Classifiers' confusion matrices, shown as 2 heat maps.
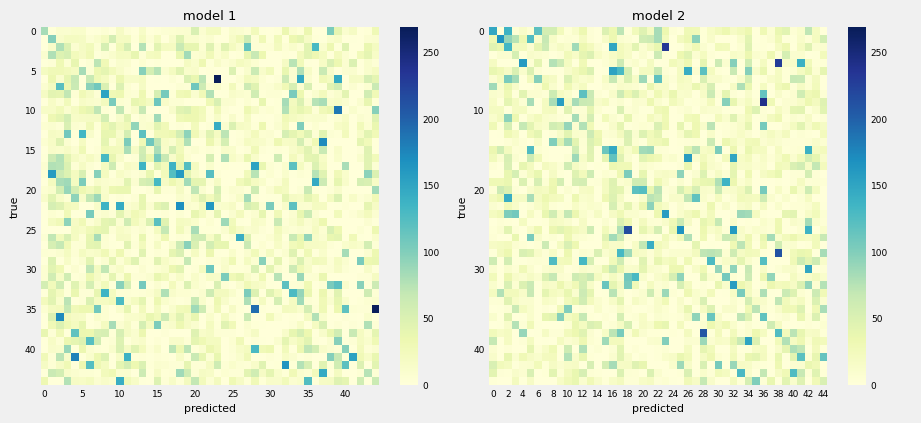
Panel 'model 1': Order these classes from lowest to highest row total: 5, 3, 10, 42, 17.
3, 5, 10, 42, 17
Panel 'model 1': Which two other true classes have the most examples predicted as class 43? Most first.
18, 37
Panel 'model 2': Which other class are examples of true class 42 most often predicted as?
30
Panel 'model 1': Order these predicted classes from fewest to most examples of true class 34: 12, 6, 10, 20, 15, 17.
17, 12, 15, 6, 20, 10
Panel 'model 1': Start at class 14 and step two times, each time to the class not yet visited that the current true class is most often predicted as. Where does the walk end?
15
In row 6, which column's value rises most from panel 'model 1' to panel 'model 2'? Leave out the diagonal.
22
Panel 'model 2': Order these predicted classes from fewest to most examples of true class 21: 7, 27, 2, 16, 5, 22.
7, 16, 22, 5, 27, 2
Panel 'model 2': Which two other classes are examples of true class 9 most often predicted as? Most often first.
36, 31
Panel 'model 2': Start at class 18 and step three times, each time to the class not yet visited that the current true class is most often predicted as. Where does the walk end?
15
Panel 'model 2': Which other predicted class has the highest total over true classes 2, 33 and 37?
23
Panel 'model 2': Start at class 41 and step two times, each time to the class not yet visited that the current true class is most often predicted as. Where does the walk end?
35
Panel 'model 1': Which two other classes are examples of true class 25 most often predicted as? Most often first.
20, 16
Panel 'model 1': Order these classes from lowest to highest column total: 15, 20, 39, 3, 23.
23, 20, 39, 15, 3
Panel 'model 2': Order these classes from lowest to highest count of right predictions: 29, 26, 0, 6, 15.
26, 6, 15, 29, 0
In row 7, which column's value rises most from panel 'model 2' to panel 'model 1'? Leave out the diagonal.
20
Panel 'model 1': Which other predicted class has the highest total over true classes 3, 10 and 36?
2
